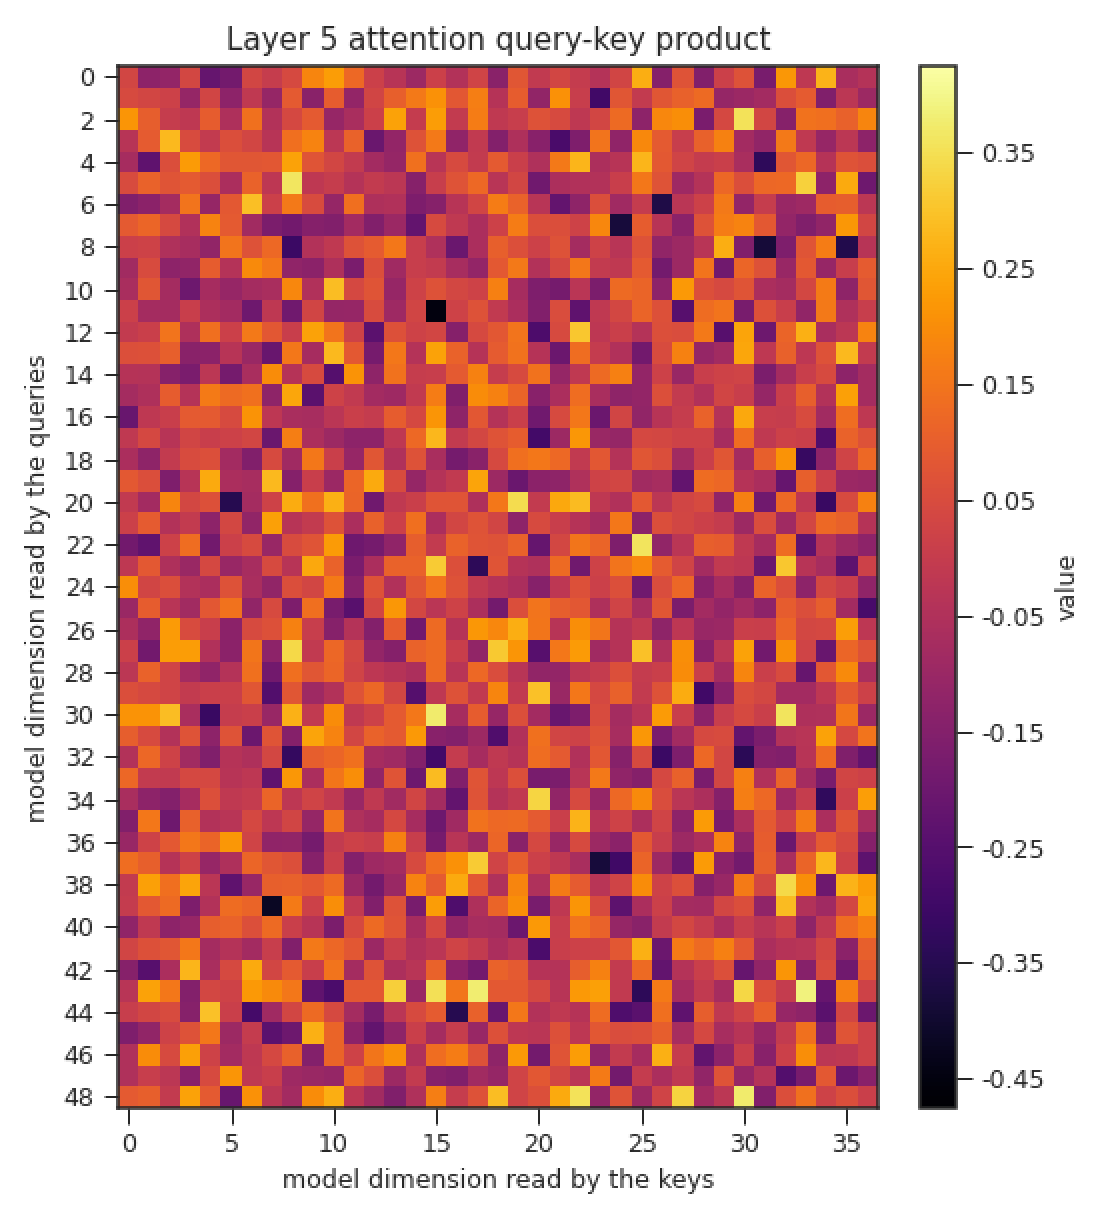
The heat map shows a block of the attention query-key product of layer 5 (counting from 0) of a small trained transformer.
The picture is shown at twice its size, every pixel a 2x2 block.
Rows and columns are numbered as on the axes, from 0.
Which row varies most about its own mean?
43
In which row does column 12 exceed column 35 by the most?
8
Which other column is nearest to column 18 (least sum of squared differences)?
6
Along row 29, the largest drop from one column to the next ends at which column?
28
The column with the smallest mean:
31
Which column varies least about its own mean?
0
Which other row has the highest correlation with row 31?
32
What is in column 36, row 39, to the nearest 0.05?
0.25
